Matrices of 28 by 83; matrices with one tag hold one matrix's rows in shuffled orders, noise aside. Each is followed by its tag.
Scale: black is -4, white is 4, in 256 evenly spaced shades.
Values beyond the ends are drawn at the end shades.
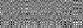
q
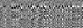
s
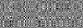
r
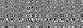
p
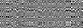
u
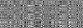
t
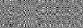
r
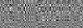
r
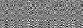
p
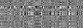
t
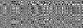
s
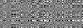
s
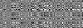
s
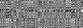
u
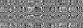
t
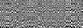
u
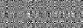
p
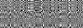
t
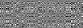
u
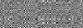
r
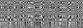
t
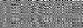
s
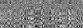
t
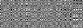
q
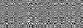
p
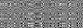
t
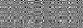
t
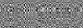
r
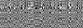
t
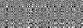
p
